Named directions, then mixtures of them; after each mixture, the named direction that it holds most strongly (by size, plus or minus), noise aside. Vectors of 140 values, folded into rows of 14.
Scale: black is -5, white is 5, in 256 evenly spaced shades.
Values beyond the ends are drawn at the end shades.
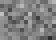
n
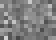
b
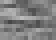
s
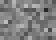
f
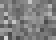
b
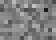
f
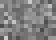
b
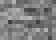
s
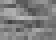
s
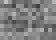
f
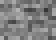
f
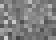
b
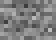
f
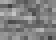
s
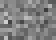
b
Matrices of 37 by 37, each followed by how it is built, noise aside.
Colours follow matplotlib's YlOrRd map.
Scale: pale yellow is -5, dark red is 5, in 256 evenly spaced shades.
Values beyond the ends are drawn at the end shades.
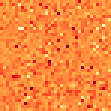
sparse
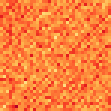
Hankel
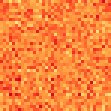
low rank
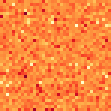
sparse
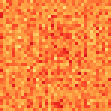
blocks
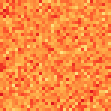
Hankel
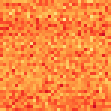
blocks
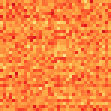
blocks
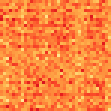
blocks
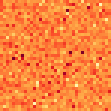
sparse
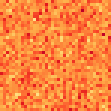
blocks
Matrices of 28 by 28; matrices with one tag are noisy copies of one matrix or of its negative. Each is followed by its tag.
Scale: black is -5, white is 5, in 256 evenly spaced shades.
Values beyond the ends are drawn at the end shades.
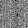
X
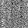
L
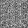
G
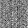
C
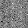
L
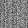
C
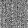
C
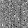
G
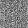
C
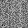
G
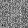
G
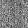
G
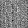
C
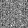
G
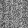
L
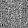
G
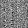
C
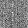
C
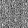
G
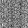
G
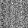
L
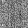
G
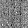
G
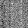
L
